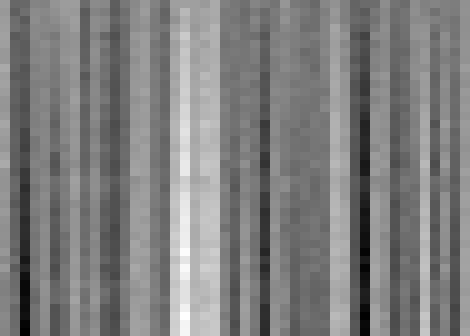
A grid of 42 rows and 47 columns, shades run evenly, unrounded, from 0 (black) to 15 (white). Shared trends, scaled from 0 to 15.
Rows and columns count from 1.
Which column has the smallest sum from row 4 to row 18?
37
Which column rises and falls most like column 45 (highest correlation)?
32
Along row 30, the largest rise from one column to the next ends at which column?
38
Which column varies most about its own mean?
3
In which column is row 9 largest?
19
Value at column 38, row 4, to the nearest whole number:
7
